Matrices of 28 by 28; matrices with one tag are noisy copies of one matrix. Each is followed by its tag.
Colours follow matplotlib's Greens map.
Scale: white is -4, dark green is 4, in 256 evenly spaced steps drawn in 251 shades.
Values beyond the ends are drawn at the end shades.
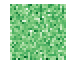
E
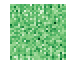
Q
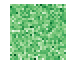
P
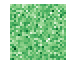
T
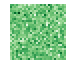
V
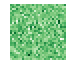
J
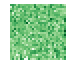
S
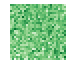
S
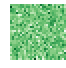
P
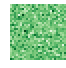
T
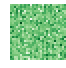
Q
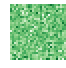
E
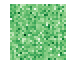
V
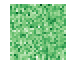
P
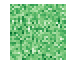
J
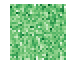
P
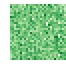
V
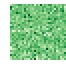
P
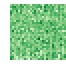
Q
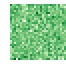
E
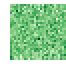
Q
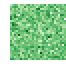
T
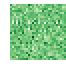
J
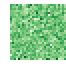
E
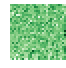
S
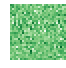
J
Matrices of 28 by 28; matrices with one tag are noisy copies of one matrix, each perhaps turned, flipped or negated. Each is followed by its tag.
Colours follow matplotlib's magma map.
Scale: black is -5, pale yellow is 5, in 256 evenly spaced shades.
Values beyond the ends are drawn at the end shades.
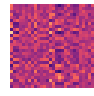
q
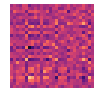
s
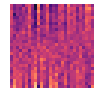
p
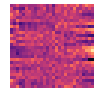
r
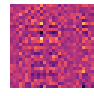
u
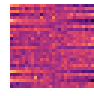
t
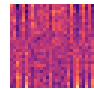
t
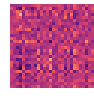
s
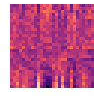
r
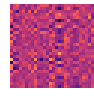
q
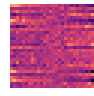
t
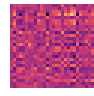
s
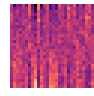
p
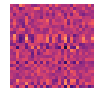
q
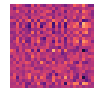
s
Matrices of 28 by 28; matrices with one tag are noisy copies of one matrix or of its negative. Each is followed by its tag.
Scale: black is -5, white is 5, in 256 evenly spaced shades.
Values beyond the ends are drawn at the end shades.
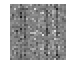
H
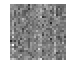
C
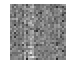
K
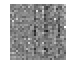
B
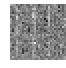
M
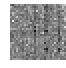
B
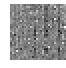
B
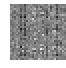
H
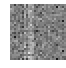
K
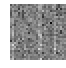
C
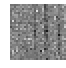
B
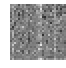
C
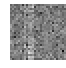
K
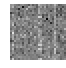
C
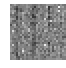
M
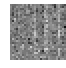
B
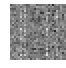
H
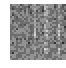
B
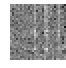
B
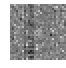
K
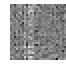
K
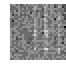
B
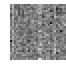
C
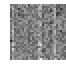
C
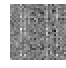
H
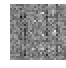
H
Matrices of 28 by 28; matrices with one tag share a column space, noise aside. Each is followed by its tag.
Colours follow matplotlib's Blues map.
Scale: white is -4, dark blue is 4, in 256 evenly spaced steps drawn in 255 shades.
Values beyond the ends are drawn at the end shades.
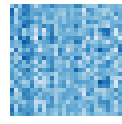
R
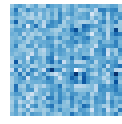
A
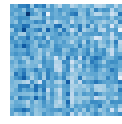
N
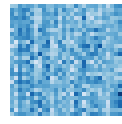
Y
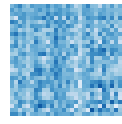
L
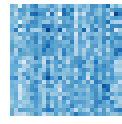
N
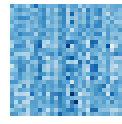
Y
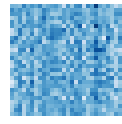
R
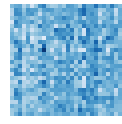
R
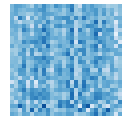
L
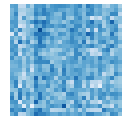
L
